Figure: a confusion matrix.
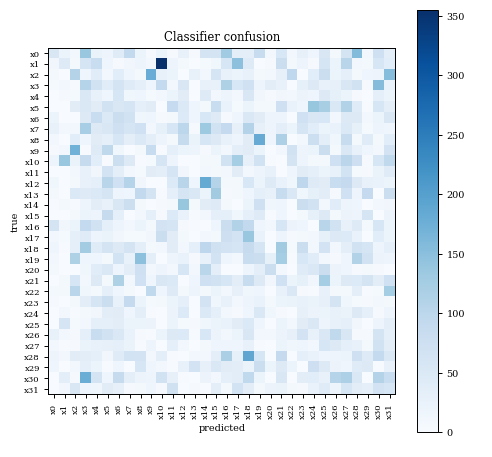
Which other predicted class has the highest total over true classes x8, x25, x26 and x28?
x18
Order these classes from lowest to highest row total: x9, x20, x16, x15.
x15, x20, x9, x16
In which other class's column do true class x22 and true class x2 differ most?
x9
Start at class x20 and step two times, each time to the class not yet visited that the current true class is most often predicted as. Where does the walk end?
x12
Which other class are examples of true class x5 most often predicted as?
x24
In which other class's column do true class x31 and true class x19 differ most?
x8
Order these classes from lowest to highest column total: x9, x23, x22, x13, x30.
x13, x22, x9, x23, x30
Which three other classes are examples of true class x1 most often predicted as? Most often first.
x10, x17, x27
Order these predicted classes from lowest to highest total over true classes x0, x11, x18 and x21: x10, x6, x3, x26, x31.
x26, x10, x31, x6, x3
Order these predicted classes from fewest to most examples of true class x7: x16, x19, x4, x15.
x19, x4, x15, x16
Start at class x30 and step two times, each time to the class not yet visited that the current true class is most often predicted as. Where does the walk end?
x16
